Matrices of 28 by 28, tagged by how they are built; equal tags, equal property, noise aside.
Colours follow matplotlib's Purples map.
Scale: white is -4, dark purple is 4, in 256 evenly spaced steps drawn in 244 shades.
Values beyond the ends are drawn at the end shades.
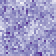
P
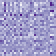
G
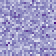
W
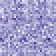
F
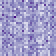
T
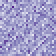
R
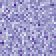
W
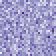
W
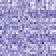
T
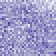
P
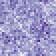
P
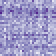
T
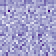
F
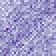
R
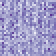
T
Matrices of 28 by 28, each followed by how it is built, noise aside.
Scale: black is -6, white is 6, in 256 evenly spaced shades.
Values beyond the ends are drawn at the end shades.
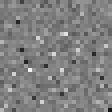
sparse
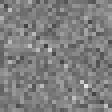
diagonal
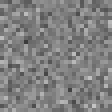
noise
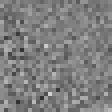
lower triangular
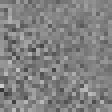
lower triangular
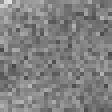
smooth
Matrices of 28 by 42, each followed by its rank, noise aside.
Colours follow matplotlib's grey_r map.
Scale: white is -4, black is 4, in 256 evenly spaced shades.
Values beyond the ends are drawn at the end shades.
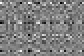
three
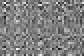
four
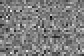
eight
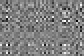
three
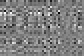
three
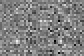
six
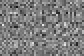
six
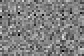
eight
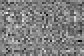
eight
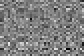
four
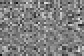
six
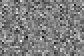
eight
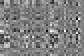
three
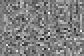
eight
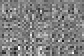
four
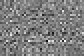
six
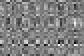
three
